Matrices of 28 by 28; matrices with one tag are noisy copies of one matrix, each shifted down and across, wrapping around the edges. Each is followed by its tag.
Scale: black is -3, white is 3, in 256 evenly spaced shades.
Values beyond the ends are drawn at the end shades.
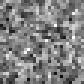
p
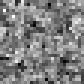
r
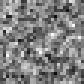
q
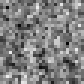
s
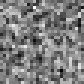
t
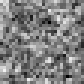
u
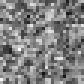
u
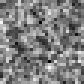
s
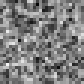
t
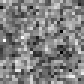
s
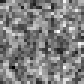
p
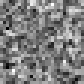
t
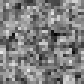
r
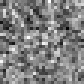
s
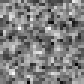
q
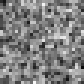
t
